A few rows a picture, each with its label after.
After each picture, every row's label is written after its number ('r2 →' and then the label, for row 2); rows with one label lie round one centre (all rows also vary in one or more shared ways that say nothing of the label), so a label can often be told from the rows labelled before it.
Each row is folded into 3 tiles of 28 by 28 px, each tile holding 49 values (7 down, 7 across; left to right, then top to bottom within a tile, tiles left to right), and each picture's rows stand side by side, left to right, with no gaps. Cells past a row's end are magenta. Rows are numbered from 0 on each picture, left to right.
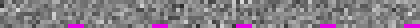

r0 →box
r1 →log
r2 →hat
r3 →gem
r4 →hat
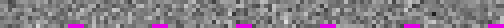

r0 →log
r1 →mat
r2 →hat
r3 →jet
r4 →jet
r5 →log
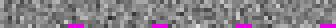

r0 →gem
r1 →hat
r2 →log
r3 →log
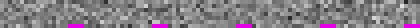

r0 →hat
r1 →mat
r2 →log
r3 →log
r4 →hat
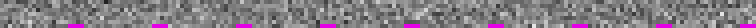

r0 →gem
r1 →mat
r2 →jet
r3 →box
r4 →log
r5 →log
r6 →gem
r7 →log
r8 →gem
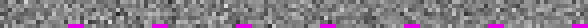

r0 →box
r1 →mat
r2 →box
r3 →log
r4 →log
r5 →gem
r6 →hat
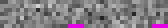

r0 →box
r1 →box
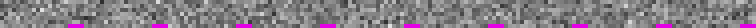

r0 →mat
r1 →jet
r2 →mat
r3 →jet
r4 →gem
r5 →log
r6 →gem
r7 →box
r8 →log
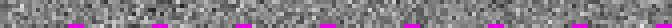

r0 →jet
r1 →gem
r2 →jet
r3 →hat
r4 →mat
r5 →box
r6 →box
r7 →log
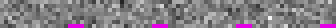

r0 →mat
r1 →gem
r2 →box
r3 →mat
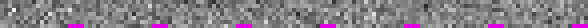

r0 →jet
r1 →hat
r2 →gem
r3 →box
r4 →jet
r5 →gem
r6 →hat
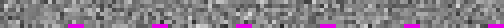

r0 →box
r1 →jet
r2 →log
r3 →jet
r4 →gem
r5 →mat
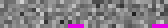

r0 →hat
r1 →hat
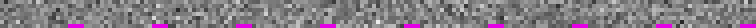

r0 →mat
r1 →hat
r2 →mat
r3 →box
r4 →gem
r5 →mat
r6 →hat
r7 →box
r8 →hat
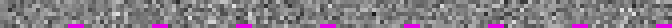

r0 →mat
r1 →gem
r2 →log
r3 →hat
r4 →hat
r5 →jet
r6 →box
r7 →mat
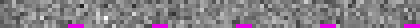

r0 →box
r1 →gem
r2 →box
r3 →hat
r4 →jet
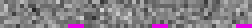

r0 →log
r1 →box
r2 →log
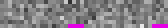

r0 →jet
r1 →gem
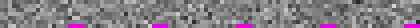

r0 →jet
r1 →log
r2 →jet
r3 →gem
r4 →mat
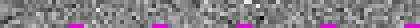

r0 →box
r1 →jet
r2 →mat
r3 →box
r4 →hat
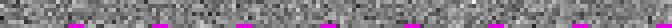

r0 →jet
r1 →log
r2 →hat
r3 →log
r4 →log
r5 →hat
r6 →hat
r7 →log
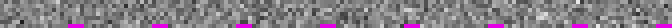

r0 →box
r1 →box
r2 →gem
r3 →box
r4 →box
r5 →jet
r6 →jet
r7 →gem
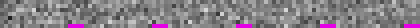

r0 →box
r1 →box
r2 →hat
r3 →mat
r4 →mat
